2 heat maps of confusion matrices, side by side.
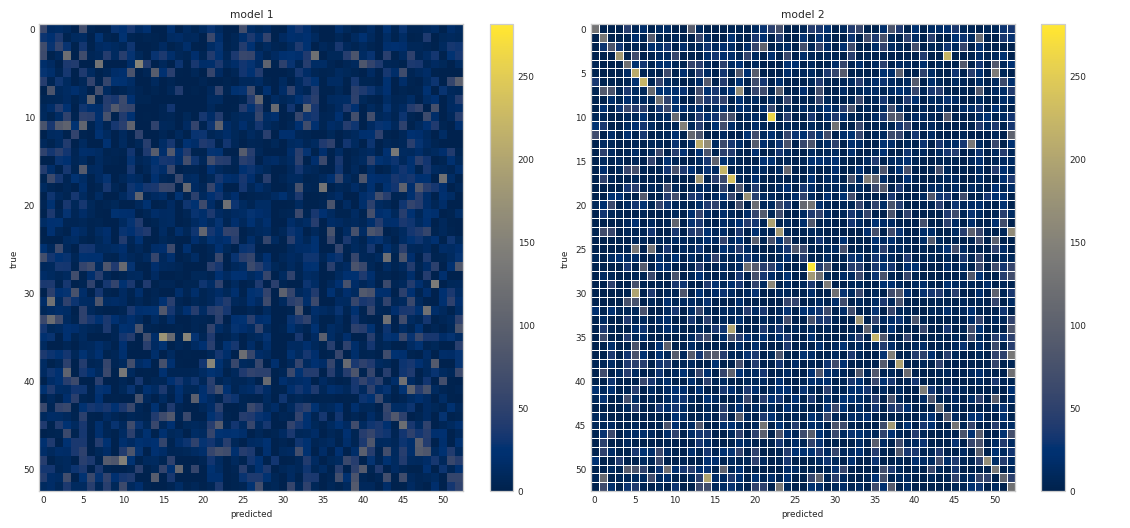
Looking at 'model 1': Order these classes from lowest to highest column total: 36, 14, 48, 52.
36, 14, 52, 48
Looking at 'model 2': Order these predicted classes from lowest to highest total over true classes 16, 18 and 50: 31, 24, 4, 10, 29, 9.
29, 31, 10, 24, 4, 9
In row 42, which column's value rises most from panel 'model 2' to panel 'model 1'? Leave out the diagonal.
12
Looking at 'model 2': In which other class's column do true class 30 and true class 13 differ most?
5
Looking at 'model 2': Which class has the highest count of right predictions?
27
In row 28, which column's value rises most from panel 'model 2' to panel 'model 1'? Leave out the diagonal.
4
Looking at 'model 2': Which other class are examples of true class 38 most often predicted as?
36
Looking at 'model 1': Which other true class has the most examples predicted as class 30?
4
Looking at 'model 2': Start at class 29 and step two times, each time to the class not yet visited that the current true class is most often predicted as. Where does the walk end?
10
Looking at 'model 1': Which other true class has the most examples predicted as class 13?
35
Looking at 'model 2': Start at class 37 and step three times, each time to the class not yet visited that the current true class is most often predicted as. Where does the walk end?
47
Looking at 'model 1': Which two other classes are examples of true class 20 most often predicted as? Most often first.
23, 36
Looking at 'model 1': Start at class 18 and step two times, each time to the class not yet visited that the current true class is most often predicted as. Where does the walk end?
15
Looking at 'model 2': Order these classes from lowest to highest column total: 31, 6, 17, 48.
31, 6, 17, 48
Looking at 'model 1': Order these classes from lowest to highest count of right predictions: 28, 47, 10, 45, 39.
10, 28, 39, 47, 45
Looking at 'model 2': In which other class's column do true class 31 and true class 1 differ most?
48
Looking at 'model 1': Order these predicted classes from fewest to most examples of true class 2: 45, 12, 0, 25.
12, 45, 25, 0
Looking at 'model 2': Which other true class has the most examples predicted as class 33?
39
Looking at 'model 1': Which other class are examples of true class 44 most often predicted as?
16
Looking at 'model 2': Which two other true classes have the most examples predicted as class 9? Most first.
50, 36
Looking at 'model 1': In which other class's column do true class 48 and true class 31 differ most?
1
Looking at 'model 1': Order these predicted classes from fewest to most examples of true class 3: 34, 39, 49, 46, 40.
40, 49, 46, 39, 34
